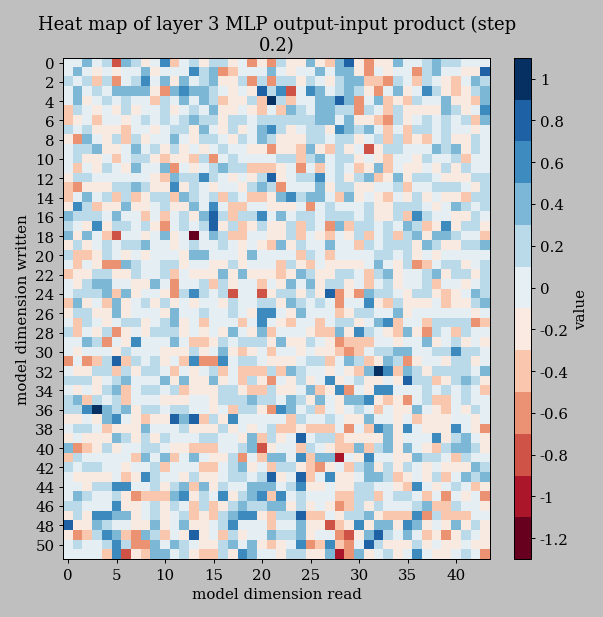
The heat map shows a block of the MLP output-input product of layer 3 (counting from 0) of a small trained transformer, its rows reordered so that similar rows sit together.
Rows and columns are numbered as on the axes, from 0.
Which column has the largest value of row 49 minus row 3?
32
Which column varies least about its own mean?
9
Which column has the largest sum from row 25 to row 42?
33
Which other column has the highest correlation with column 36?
3
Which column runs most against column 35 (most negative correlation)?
29
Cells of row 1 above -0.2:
32
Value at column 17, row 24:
-0.8
